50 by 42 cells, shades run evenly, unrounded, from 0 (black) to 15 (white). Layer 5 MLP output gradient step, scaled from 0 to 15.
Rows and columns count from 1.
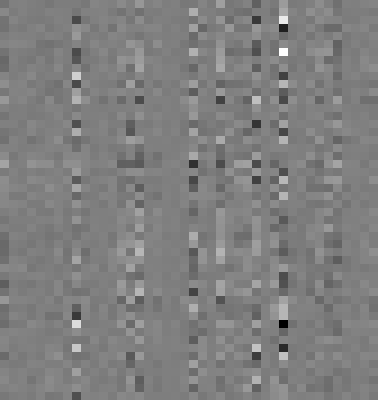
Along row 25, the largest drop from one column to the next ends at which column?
33
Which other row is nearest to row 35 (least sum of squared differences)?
5
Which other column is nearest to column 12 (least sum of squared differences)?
30
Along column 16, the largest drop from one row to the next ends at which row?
38
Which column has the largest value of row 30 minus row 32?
22
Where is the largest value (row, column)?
7, 32
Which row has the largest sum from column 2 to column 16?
41
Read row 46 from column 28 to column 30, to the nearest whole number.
7 6 8
